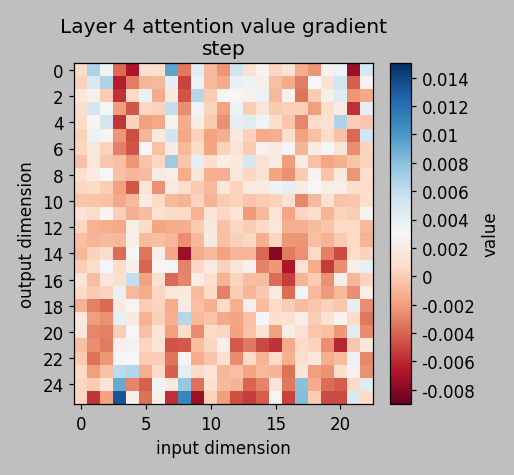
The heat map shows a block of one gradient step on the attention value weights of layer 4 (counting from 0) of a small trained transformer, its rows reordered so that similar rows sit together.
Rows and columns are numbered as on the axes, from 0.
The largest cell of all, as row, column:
25, 3
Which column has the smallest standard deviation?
0
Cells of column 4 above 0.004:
2
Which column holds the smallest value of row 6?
4
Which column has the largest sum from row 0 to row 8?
7
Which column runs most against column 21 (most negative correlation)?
1
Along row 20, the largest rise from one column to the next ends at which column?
21
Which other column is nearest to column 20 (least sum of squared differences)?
14
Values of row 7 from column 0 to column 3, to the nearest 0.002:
0 0.002 0 0
